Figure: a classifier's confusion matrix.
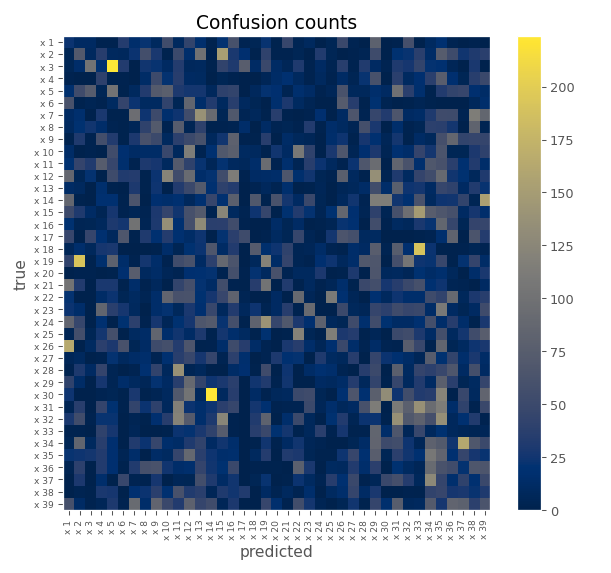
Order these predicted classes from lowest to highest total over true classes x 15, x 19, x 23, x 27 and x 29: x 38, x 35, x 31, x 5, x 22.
x 22, x 38, x 5, x 31, x 35
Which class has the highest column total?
x 35
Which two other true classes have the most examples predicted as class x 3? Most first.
x 5, x 17
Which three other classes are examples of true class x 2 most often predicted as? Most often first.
x 15, x 13, x 35
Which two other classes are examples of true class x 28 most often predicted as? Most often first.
x 11, x 31
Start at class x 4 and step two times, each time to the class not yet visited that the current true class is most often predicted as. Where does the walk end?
x 34
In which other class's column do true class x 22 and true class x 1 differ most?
x 25
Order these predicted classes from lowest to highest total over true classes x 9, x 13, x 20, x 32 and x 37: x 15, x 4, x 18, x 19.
x 18, x 4, x 19, x 15
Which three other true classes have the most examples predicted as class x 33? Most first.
x 18, x 15, x 31
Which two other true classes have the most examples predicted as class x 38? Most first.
x 7, x 8
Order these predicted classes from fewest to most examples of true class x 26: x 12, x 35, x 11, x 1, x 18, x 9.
x 18, x 11, x 9, x 12, x 35, x 1
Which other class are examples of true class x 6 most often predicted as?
x 12
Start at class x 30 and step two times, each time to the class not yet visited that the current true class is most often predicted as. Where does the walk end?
x 39
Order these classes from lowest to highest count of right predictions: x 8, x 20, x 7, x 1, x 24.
x 1, x 8, x 20, x 24, x 7
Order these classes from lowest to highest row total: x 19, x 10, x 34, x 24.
x 10, x 34, x 24, x 19
